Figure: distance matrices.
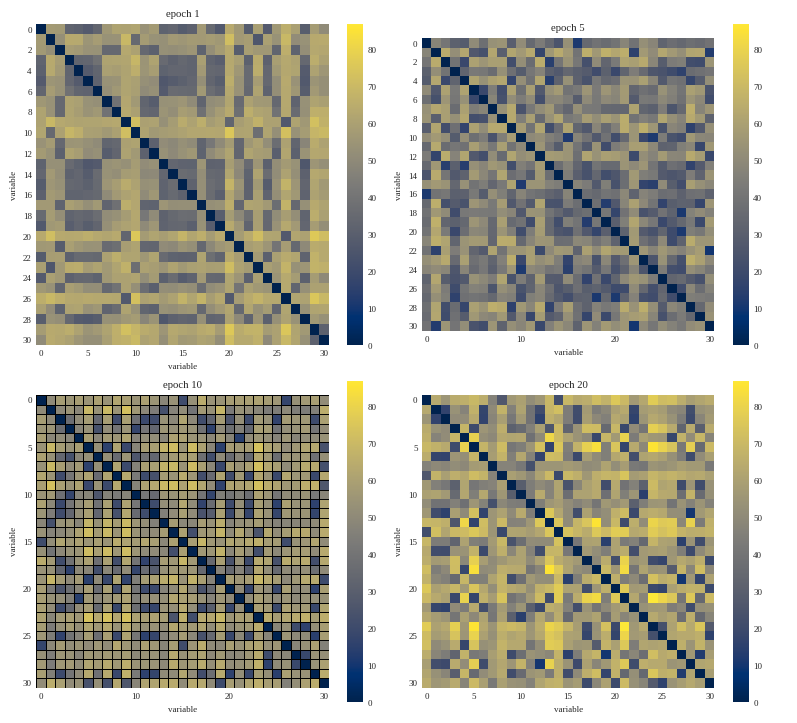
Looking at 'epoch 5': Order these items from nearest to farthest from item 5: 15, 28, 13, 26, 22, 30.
30, 22, 15, 26, 13, 28
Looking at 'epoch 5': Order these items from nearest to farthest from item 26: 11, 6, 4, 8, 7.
7, 11, 4, 6, 8
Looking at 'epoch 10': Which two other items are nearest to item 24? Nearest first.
28, 27
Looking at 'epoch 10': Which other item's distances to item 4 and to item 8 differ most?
21
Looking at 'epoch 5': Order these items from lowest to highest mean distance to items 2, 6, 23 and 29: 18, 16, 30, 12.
16, 18, 30, 12
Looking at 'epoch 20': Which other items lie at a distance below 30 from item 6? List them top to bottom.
1, 2, 12, 16, 22, 28
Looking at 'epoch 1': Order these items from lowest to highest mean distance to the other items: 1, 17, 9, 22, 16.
16, 22, 17, 1, 9
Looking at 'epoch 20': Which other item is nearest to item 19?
27
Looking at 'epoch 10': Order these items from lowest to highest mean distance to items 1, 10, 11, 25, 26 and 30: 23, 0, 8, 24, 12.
12, 8, 0, 24, 23
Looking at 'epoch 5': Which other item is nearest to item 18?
27
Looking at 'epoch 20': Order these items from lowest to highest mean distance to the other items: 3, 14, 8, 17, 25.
3, 17, 25, 8, 14
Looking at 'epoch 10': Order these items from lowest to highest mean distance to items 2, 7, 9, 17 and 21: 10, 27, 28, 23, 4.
10, 4, 27, 28, 23
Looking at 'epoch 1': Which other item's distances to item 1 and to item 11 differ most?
23
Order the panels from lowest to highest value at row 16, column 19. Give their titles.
epoch 1, epoch 5, epoch 20, epoch 10
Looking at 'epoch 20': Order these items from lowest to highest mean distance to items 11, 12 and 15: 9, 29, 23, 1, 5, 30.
1, 9, 29, 23, 30, 5
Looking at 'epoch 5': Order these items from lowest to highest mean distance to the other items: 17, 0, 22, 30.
17, 0, 30, 22
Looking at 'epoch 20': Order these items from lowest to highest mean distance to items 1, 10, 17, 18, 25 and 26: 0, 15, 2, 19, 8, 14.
2, 15, 19, 8, 0, 14
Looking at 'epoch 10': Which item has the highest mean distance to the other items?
23
